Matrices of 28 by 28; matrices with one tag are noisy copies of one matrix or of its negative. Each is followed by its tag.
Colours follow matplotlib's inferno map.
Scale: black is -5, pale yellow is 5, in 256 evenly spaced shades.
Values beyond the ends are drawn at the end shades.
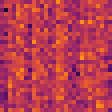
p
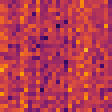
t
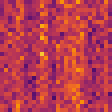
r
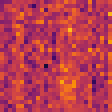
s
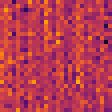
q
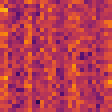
p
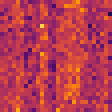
r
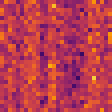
r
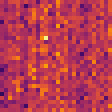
t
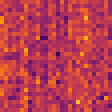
t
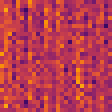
q
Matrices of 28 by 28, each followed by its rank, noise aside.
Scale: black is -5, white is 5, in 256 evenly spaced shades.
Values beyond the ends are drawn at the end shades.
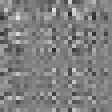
three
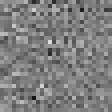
six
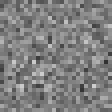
eight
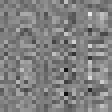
three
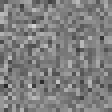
eight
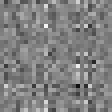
three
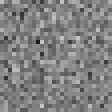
eight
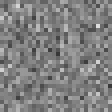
eight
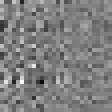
three
